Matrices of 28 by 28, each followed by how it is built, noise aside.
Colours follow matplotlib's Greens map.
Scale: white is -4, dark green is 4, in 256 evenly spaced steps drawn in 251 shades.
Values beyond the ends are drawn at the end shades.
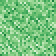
Toeplitz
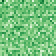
repeating columns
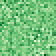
block diagonal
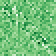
banded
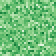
noise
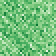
Toeplitz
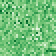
block diagonal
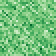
Toeplitz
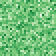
noise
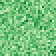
noise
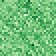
Toeplitz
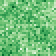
smooth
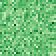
low rank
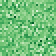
block diagonal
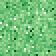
sparse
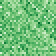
Toeplitz
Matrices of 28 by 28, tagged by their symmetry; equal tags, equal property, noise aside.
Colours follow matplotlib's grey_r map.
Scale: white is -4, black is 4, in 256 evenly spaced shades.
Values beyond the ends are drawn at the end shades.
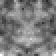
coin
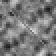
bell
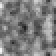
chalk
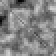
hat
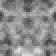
coin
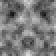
coin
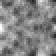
chalk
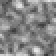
bell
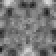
coin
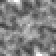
bell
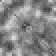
hat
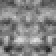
coin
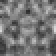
coin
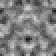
coin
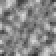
bell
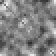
hat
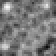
hat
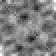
bell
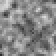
hat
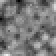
hat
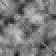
hat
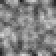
bell
